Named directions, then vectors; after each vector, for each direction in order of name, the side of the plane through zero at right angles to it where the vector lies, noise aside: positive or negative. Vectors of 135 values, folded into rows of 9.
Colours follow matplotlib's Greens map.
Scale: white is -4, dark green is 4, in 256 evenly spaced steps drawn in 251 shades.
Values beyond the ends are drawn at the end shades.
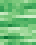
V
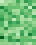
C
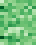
positive, positive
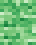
negative, positive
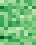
positive, positive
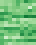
positive, negative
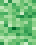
negative, negative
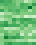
negative, positive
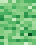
positive, negative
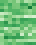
negative, positive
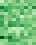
positive, positive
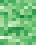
negative, negative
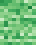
negative, positive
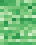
negative, positive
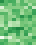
negative, negative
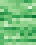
positive, negative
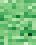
positive, negative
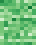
negative, positive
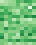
positive, negative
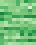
positive, negative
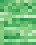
negative, positive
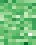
negative, positive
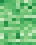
negative, positive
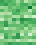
negative, positive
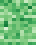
negative, positive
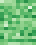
positive, negative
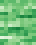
negative, negative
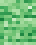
positive, negative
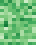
negative, positive
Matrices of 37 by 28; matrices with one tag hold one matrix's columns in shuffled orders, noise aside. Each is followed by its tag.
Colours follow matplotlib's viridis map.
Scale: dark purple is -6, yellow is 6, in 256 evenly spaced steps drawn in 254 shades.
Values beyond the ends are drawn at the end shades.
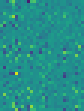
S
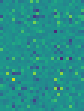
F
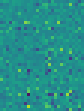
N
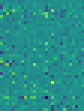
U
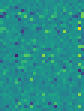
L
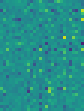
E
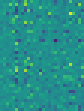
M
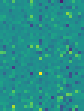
S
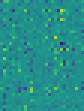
E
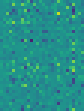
M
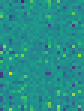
S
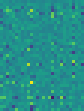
U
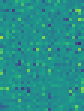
E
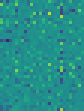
M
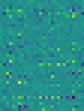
U
